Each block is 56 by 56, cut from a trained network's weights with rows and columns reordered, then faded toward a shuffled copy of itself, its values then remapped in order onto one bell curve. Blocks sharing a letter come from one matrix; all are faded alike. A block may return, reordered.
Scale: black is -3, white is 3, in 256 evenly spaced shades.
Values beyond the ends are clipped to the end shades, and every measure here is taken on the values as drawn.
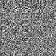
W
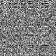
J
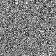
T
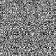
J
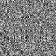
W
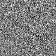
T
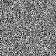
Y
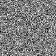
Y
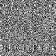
W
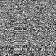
J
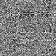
Y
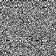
Y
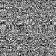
J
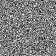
T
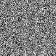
T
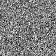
T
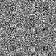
W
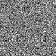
Y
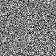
Y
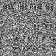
Y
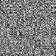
Y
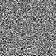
Y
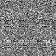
J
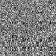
W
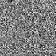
W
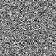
W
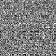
J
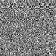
Y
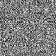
Y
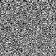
Y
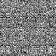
J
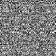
J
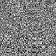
Y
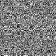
J
